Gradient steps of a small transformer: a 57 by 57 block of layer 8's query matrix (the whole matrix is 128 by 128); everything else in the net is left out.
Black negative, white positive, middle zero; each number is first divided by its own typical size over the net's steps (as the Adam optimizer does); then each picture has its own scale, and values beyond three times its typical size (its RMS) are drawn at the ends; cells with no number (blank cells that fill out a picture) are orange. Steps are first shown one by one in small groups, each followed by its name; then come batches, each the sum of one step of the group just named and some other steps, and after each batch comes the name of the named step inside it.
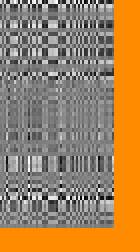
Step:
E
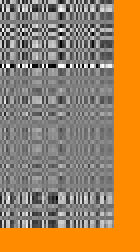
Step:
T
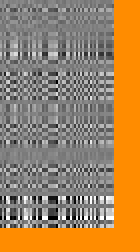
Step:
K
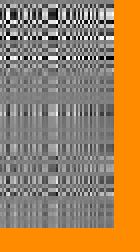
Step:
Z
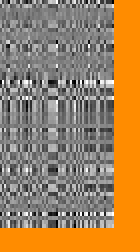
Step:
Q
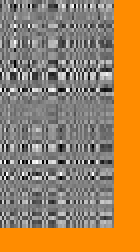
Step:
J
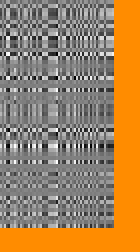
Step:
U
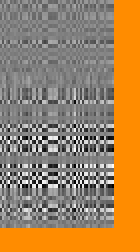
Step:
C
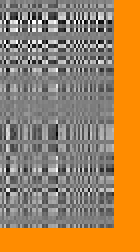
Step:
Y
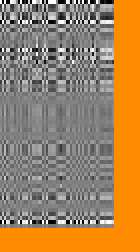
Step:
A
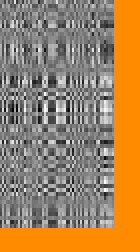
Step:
Q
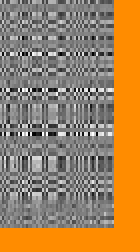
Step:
A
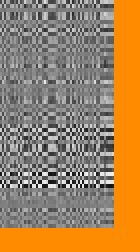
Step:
C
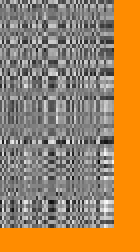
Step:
E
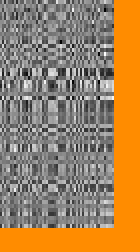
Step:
Q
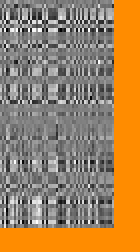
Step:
Y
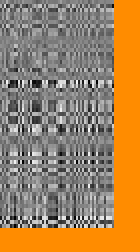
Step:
K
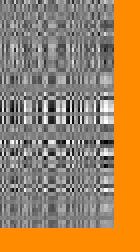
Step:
J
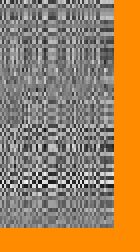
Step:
C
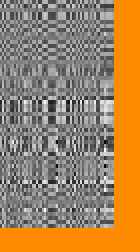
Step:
C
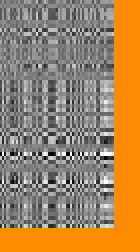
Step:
K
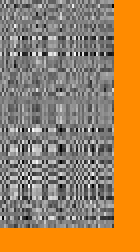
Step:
J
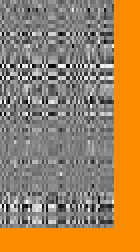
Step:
T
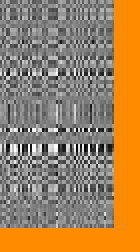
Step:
U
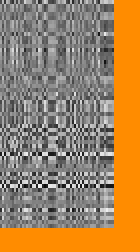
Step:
C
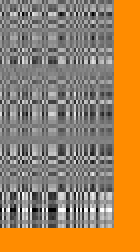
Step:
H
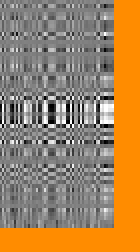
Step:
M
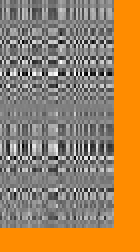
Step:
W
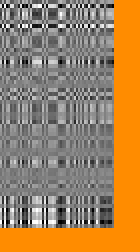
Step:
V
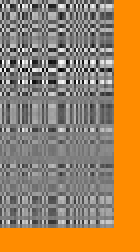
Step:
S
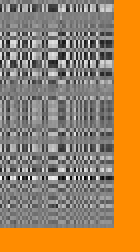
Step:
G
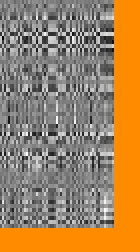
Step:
M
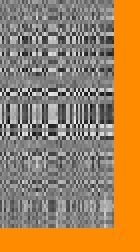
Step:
S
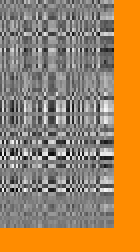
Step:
M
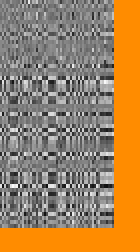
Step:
H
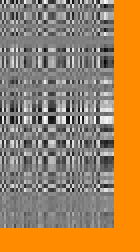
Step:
M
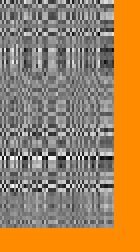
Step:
V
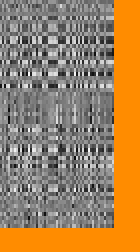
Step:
W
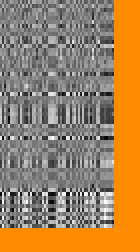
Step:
H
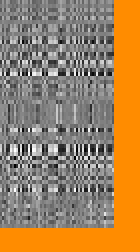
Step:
W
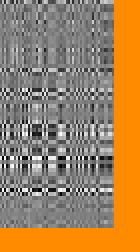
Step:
S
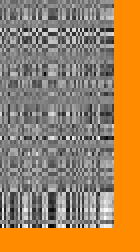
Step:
H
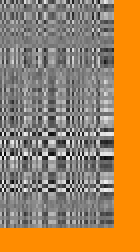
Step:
V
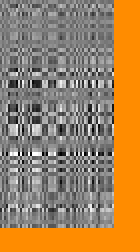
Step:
H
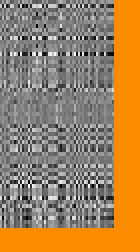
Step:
V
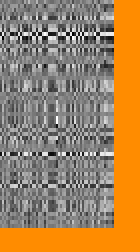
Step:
M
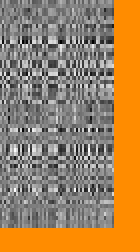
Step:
W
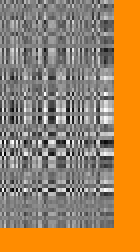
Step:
M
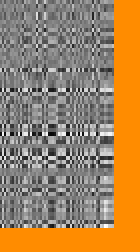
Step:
S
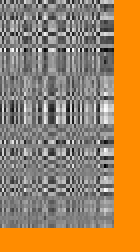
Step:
M
